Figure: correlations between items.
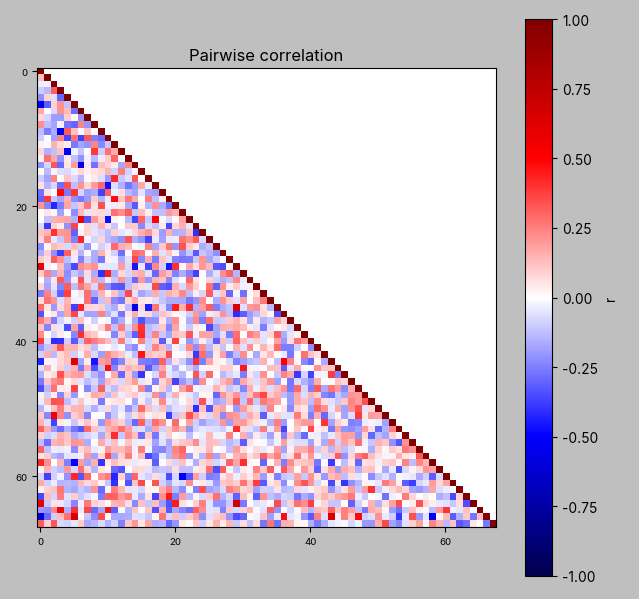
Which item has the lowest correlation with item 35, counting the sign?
14
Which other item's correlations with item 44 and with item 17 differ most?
10
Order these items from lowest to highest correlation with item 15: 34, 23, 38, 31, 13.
23, 13, 34, 31, 38
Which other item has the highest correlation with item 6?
22
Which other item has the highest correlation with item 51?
2
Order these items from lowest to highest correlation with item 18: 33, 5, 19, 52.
33, 19, 52, 5
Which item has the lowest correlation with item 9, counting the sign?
3
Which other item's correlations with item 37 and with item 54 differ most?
11
